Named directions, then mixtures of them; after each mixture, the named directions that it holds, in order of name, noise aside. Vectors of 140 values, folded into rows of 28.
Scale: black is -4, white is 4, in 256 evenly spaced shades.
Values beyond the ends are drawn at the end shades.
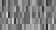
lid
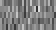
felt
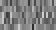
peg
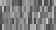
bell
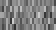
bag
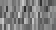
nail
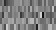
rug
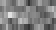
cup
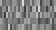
felt, nail.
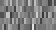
nail, peg.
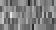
cup, peg.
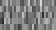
nail, peg.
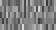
bell, felt, lid.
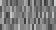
bell, peg.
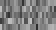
cup, nail, rug.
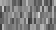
bell.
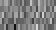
bag, felt, rug.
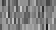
lid.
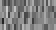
felt, lid, nail.
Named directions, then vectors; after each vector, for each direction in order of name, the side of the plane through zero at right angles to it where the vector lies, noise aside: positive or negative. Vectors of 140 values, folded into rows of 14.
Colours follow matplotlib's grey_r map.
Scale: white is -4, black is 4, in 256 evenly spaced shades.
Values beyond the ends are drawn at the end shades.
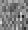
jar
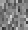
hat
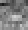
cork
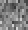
positive, positive, positive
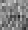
negative, negative, positive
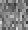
positive, positive, positive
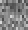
positive, positive, positive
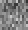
positive, positive, positive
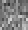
positive, positive, negative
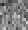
positive, negative, negative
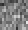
positive, negative, negative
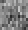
negative, negative, positive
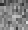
positive, negative, negative
